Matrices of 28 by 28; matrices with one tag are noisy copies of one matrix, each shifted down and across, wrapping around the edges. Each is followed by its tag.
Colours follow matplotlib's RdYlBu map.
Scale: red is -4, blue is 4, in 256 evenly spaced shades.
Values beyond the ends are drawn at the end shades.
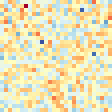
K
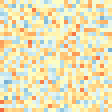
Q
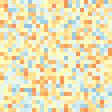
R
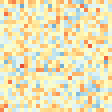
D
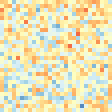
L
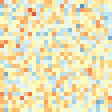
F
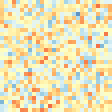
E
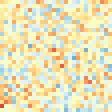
K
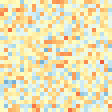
E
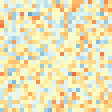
F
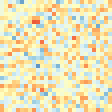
Q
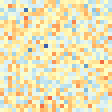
K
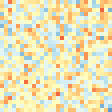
F
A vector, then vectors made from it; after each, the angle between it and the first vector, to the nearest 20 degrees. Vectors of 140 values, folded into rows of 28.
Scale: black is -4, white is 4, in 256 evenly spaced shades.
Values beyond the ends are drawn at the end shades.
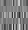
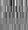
100 degrees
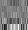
80 degrees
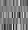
20 degrees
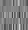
20 degrees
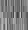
100 degrees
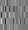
80 degrees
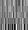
120 degrees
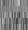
40 degrees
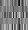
160 degrees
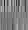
100 degrees
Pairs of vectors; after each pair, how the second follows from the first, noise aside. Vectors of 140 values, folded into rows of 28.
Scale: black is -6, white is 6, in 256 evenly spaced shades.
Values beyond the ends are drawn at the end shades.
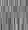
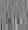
partly zeroed.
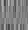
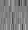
reversed, partly zeroed.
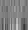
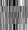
wrapped around, negated, scaled up.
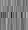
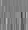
partly zeroed.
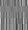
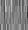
reversed, negated.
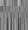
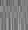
negated, shrunk.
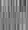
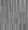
negated, shrunk.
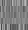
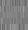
negated, shrunk.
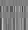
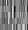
wrapped around, negated, scaled up.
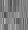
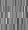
shuffled.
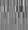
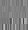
reversed, partly zeroed.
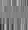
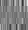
reversed, negated.
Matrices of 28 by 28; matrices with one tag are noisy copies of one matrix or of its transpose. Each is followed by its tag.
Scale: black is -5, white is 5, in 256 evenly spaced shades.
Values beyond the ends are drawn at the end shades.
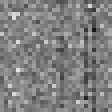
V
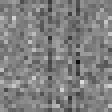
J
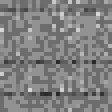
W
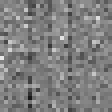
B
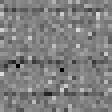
W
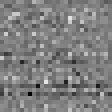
V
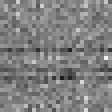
J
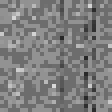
V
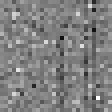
V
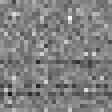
V
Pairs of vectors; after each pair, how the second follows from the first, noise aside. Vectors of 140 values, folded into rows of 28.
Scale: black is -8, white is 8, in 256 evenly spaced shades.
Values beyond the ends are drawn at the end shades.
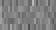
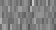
copied.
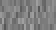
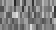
wrapped around, scaled up.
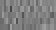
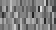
reversed, scaled up.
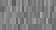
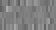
wrapped around, partly zeroed.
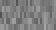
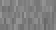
negated, shrunk.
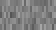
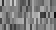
reversed, scaled up.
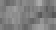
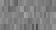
wrapped around, partly zeroed.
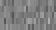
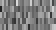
wrapped around, scaled up.
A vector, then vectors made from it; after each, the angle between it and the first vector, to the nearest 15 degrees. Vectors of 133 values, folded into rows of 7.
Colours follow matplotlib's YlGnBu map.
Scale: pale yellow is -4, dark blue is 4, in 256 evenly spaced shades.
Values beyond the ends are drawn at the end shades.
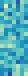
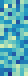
15 degrees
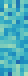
15 degrees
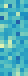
45 degrees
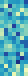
60 degrees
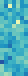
135 degrees
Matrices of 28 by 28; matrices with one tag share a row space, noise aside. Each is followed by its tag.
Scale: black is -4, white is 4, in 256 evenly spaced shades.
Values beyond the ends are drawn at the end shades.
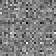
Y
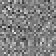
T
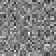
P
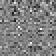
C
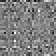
P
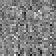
C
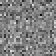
Y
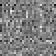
Y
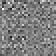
T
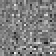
C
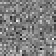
Y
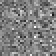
C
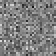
Y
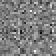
C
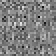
T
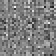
P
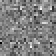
C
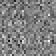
T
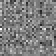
Y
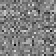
P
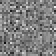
Y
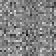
Y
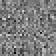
T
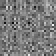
P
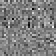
P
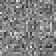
Y
